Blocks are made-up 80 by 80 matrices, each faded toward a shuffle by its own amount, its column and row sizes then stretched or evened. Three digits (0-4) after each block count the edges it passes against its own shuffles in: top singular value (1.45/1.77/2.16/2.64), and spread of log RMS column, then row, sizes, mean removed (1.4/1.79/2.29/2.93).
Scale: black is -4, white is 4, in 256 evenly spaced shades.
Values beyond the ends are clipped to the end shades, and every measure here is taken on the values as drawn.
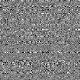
3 1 4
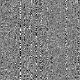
2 4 0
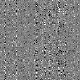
2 4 2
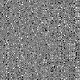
3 2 0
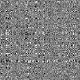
3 3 3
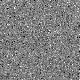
0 0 0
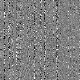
2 4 0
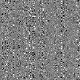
2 4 0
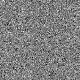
1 0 0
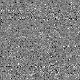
1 1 3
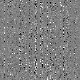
0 4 1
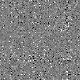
2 2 2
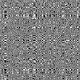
4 3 3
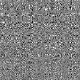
2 3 3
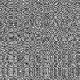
4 1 1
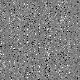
0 3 0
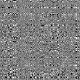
3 3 4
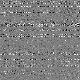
2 1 4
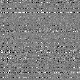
2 2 4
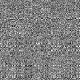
3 0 3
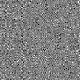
3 1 1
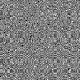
4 1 0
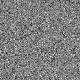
1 0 0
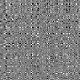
4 3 3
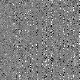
0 4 0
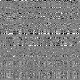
4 0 4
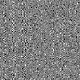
3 3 0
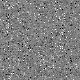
0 2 0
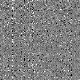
1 3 2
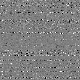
0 0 4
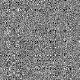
2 3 2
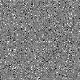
2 2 1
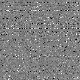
2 0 3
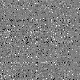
2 1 2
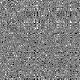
3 2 2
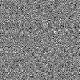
3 0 0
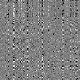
4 4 2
